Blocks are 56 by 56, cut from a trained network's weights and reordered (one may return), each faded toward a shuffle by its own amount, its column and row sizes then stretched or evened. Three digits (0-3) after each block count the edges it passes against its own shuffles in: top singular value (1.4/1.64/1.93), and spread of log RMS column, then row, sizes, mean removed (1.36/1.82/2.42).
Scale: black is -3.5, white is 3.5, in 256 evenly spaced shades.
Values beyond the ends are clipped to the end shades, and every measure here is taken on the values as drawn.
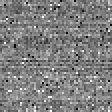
1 0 0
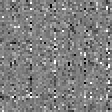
1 3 1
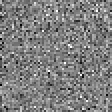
0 2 1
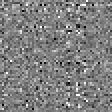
2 2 2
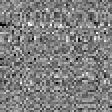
3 0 2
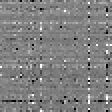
2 2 2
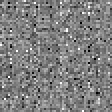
2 2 0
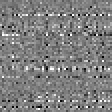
3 1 3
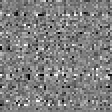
2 2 3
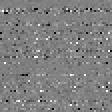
0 0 3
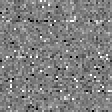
0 0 1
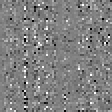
1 3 1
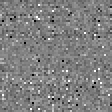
0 1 1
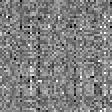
3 2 1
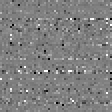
0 1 3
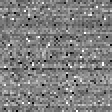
1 0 1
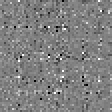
0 2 2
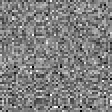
3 0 1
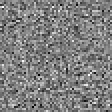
2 0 1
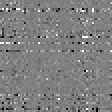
2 2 3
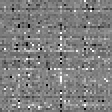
2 2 2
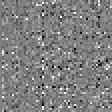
0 3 2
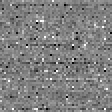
0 0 2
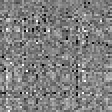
2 1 2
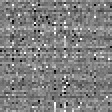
2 2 0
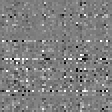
1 2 3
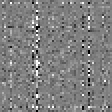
2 3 2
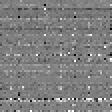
2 1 3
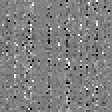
0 3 0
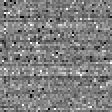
2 0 0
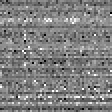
3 0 2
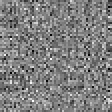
3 2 1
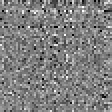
3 2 1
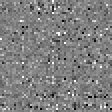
0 1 2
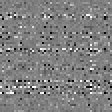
2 1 3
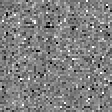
0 0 0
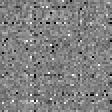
1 1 2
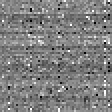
2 2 0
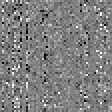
1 3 0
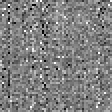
1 2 0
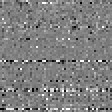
3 0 3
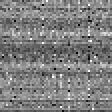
3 1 0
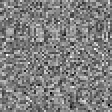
2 0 0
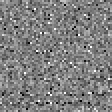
1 0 1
